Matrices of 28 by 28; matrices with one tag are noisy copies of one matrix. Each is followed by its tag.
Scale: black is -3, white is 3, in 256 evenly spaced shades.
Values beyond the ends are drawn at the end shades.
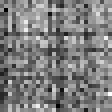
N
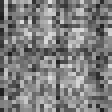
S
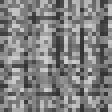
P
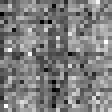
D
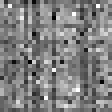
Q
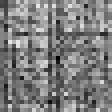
N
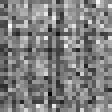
N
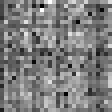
S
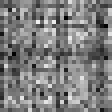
S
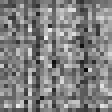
Q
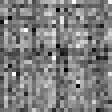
S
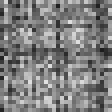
S
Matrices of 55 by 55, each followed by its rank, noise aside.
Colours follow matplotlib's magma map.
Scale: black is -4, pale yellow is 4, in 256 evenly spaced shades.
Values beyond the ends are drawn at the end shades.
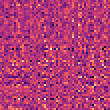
five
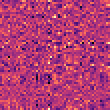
six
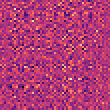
four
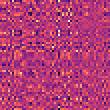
four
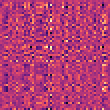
three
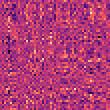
six
